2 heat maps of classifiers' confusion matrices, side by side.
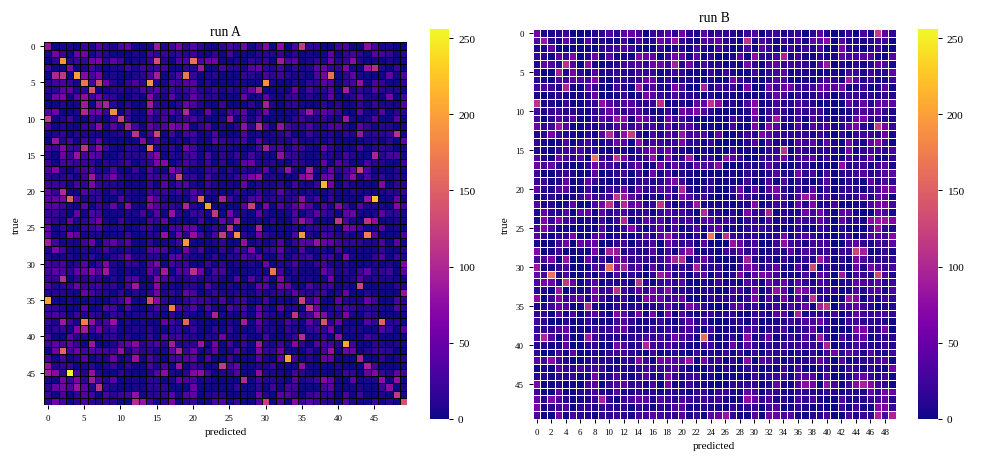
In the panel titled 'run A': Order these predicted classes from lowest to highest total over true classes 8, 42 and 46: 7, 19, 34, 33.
33, 34, 19, 7
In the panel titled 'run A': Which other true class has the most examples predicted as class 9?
38
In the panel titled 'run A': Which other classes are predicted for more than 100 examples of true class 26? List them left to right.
24, 35, 44
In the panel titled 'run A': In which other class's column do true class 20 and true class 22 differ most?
28
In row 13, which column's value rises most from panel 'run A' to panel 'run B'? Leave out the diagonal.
10
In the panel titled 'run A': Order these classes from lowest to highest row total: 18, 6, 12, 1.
1, 12, 6, 18
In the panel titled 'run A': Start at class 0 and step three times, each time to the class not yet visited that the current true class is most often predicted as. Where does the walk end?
5
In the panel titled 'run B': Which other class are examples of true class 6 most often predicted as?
43
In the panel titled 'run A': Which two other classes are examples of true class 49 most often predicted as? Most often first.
30, 12
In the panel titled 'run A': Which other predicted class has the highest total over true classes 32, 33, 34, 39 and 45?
3
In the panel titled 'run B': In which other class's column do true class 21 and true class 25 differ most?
11
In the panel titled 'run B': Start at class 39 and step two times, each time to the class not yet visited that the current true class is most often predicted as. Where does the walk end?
32
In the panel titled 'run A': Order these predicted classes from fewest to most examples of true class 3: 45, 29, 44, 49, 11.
49, 11, 29, 44, 45
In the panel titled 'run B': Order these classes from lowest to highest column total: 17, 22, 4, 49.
22, 49, 17, 4
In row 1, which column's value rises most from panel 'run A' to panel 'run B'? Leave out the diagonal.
29
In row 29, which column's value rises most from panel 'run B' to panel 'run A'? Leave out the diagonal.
41
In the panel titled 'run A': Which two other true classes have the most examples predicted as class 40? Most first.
24, 22
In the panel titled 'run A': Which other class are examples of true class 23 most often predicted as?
17
